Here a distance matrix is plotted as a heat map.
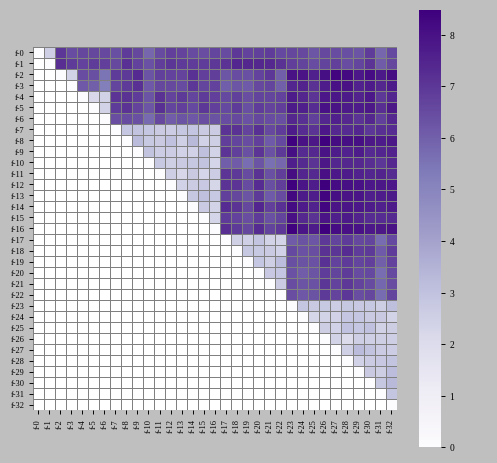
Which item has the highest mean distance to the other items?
f-2
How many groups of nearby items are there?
6
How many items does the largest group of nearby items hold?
10
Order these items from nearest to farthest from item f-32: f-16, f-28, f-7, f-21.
f-28, f-21, f-7, f-16
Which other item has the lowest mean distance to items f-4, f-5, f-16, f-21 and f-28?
f-6
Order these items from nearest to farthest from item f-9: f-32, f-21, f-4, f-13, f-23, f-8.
f-13, f-8, f-21, f-4, f-32, f-23
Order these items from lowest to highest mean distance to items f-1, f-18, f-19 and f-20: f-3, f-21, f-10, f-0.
f-21, f-0, f-10, f-3
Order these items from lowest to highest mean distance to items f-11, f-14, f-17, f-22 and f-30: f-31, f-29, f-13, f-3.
f-13, f-31, f-29, f-3
